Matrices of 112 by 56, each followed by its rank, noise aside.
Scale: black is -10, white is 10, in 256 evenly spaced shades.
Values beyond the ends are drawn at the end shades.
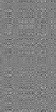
three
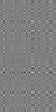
one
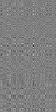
two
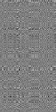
four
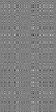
one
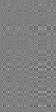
one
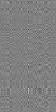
two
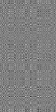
two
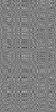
two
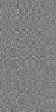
four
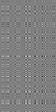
one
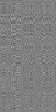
three
